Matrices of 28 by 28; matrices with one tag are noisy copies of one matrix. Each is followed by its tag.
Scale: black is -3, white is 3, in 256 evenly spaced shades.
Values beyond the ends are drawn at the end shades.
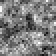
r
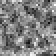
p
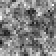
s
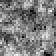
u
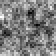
s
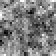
s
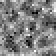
p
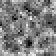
p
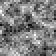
r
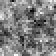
s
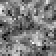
r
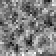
p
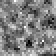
p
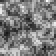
r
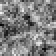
r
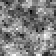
u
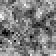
s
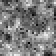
u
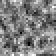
p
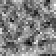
p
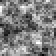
r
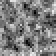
p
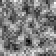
p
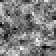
r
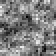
r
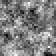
u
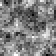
u
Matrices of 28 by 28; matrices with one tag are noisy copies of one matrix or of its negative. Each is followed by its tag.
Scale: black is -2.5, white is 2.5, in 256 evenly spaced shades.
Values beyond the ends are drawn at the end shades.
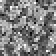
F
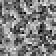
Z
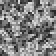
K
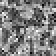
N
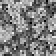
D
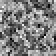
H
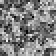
K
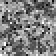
H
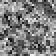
H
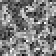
D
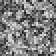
H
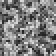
Z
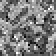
F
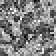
K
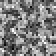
Z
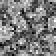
D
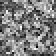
H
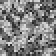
K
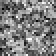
H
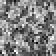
F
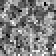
F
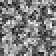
Z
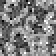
F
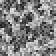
K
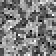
Z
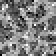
D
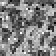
N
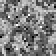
F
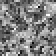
D
